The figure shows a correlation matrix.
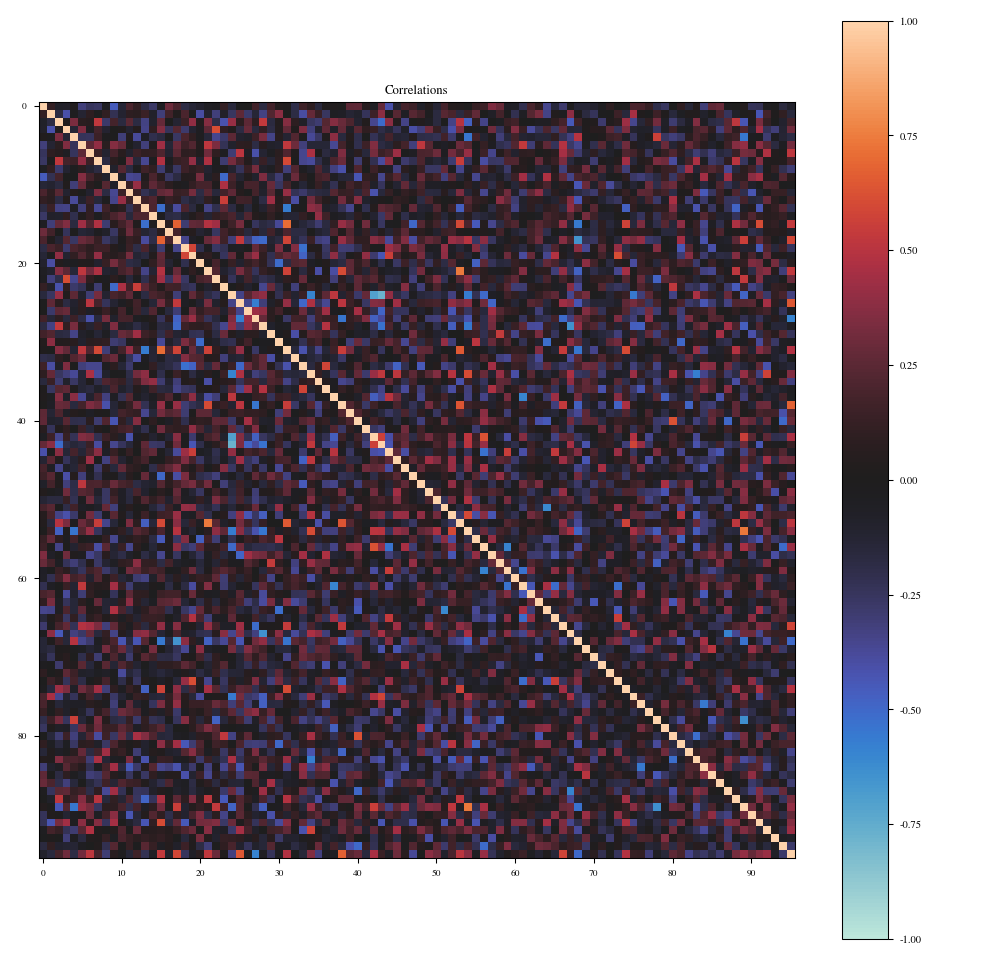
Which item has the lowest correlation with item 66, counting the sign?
27
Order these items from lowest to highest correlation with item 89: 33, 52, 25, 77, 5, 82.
77, 33, 82, 25, 5, 52
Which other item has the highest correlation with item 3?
22
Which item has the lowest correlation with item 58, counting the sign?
78
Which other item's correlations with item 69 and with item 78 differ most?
85
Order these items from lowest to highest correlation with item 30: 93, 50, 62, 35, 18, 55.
93, 50, 62, 35, 18, 55
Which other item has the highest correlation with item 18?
19
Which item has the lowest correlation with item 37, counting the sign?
61
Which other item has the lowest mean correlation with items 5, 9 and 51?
23
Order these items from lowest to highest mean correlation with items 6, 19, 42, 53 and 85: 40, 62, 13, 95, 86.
13, 86, 62, 40, 95
